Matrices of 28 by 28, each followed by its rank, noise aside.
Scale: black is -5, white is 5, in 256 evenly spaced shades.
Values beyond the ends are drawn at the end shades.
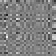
two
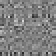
four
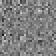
four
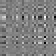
one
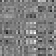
three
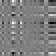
one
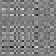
one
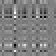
one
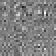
four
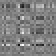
one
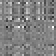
two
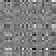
two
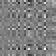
two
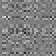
three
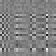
one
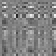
two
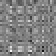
two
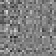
four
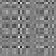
one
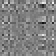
two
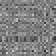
three
